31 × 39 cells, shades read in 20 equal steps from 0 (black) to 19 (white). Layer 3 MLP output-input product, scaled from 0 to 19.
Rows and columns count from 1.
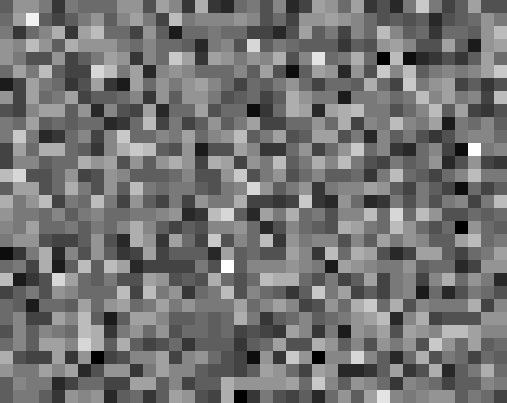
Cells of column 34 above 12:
3
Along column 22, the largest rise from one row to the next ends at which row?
13
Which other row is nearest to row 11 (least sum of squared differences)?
14
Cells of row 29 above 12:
2
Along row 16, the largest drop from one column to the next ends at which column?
25
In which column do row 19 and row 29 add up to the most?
21
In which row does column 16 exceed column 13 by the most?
9
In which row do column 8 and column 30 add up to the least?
28
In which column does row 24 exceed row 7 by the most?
10
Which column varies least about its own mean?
24
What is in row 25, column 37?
6
